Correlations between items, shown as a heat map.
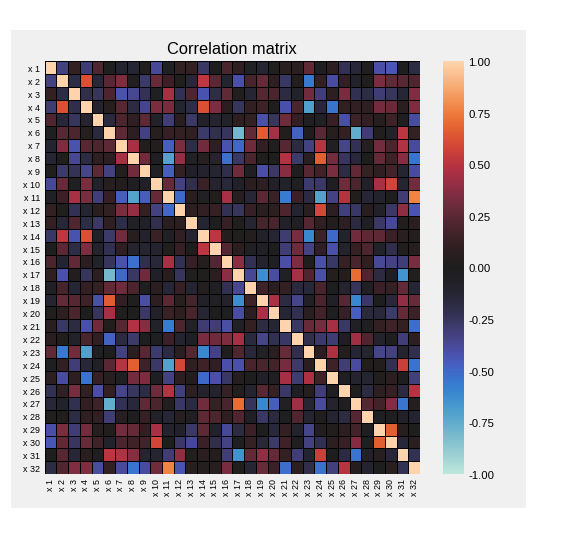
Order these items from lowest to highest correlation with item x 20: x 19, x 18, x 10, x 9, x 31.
x 9, x 10, x 18, x 31, x 19
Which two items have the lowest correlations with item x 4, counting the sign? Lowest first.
x 23, x 25
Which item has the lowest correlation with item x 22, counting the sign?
x 6
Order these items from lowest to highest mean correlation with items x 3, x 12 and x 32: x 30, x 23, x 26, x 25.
x 30, x 25, x 23, x 26
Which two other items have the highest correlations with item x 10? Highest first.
x 30, x 29
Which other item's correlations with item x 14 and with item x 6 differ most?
x 27
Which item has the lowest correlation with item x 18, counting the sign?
x 17
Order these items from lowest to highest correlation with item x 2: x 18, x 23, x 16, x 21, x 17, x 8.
x 23, x 17, x 21, x 16, x 8, x 18
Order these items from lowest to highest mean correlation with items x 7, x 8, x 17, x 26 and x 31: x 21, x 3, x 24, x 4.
x 3, x 4, x 21, x 24
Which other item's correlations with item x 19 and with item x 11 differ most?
x 24
